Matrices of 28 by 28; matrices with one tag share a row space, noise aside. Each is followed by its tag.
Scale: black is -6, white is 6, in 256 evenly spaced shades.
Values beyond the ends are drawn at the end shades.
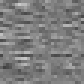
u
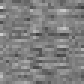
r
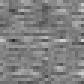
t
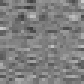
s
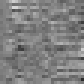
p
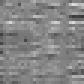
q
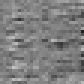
p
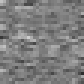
s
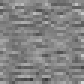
t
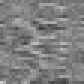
r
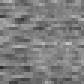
u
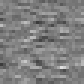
r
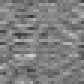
s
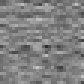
t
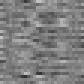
r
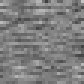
t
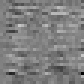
p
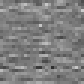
t
